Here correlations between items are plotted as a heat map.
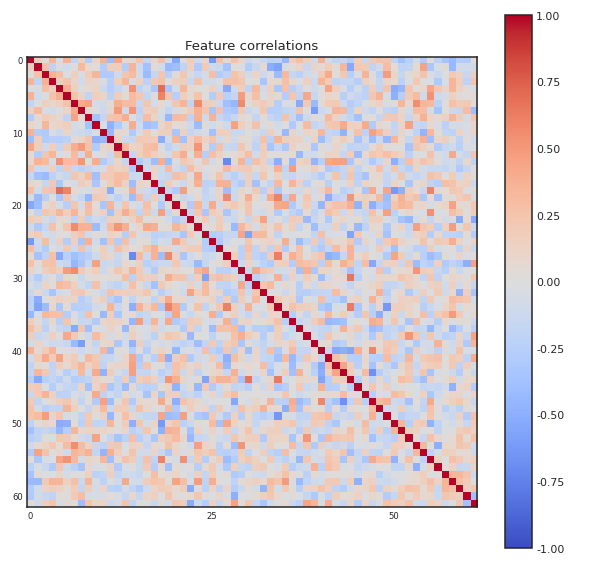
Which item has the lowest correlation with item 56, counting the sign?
53
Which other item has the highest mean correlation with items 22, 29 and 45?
24
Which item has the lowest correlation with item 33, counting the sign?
1
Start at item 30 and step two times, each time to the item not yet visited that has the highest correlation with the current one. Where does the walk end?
34
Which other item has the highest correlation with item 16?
23
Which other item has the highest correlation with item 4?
18
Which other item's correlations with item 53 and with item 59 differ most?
29
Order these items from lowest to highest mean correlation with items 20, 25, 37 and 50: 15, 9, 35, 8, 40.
40, 9, 15, 8, 35
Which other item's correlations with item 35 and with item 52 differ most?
38
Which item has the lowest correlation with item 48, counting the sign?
35
